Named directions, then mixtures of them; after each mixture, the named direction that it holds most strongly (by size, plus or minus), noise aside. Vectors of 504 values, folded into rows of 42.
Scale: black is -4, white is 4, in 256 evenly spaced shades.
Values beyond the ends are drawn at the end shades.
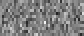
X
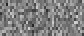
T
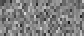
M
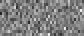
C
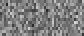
T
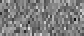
C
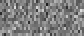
C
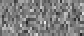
X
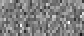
M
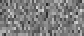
T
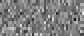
X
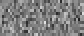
X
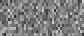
T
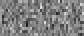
X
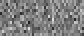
T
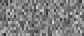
T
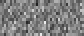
X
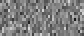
C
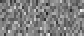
M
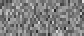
C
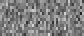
T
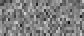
M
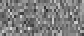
T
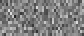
T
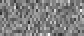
C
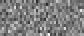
C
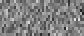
C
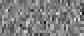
X
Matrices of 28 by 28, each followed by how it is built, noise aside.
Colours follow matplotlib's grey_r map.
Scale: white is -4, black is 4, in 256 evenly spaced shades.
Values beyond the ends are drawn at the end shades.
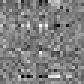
low rank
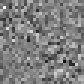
block diagonal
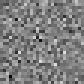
low rank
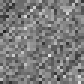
Hankel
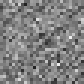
Hankel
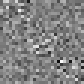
block diagonal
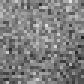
smooth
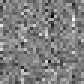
uneven columns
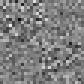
block diagonal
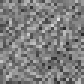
Hankel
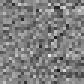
low rank
